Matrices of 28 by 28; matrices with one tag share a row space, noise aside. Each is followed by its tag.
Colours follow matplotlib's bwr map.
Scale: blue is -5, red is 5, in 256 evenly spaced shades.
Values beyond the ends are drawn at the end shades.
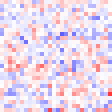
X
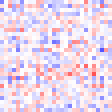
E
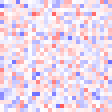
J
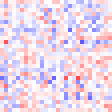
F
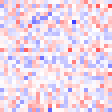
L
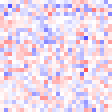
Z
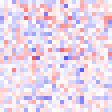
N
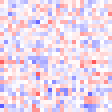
X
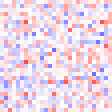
F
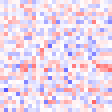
F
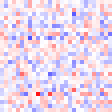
L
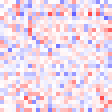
L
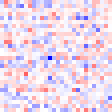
Z
